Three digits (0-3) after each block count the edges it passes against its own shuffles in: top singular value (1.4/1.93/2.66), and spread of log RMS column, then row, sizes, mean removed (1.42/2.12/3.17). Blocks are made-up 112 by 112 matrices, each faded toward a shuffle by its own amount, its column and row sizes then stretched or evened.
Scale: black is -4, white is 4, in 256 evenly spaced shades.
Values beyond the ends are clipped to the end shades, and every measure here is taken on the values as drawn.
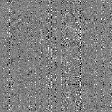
2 3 1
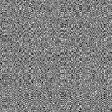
3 2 1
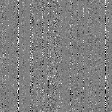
2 3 0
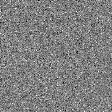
1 1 0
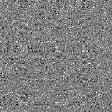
2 0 2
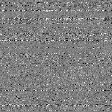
2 0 3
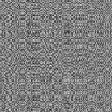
3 2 2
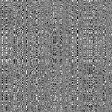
3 3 1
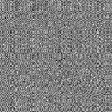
3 2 1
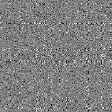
2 2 2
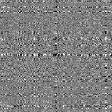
3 2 3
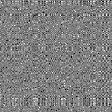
3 1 2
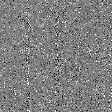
0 2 0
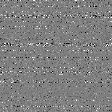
1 0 3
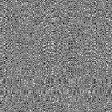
3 2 1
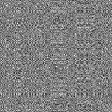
3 1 2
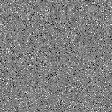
2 0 0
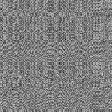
3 2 0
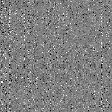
2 2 0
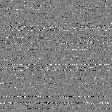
1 0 3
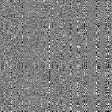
3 3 1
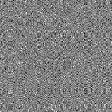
3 1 0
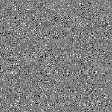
2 1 2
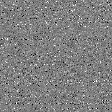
1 0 2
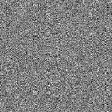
2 2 0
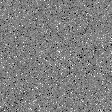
0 0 0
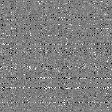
2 2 3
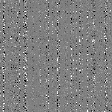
2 3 1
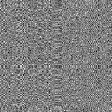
3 2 1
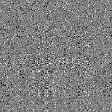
2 1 2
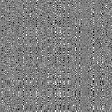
3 3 0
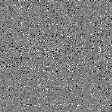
0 2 2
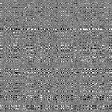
3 2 3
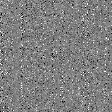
0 2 0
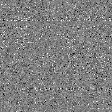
1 1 2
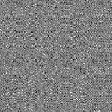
3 1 1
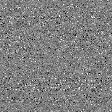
1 0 2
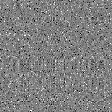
2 0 0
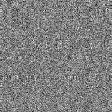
2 1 1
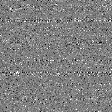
2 0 2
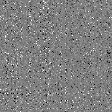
1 2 1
